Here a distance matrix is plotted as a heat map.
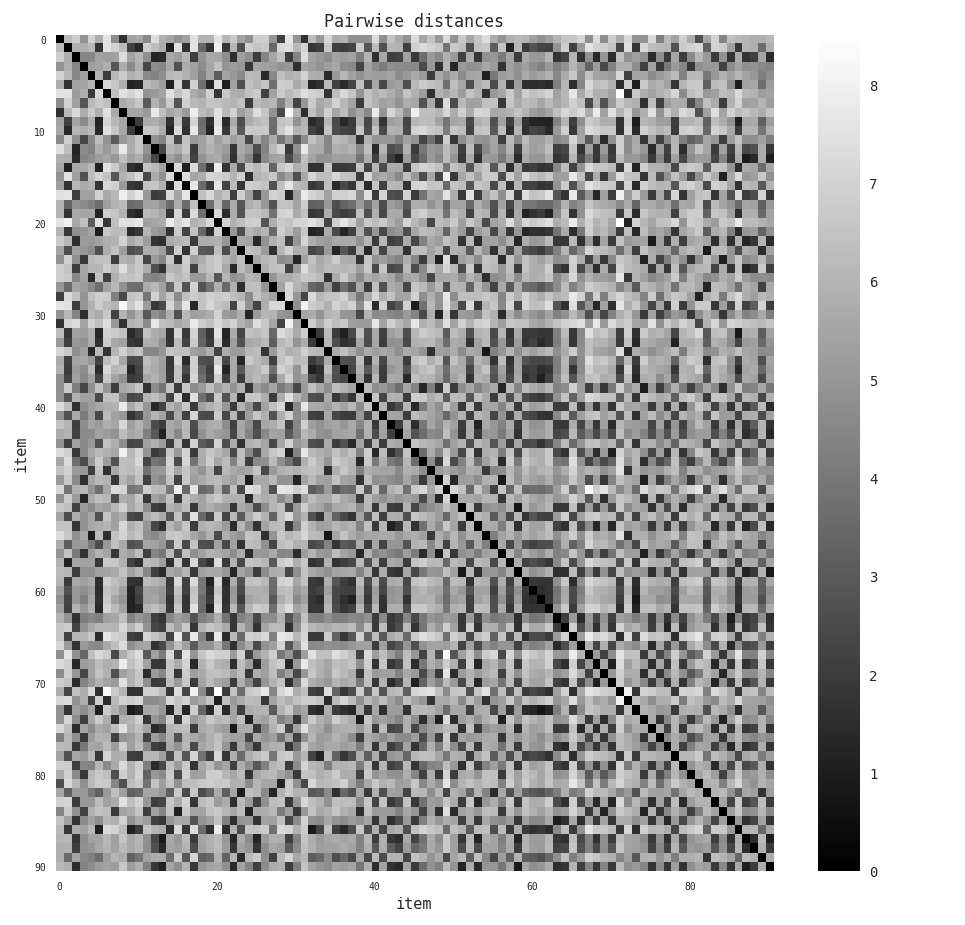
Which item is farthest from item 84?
49
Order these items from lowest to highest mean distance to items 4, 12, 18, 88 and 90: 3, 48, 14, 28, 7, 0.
3, 48, 14, 7, 28, 0
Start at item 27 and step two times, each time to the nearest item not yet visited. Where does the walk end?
23
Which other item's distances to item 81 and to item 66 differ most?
28
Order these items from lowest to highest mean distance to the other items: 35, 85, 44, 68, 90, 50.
90, 85, 44, 35, 68, 50
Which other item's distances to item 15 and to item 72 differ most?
20
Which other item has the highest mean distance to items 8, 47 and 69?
65
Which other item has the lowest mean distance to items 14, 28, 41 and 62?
73
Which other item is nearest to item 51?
58
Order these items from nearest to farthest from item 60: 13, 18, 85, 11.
18, 85, 13, 11
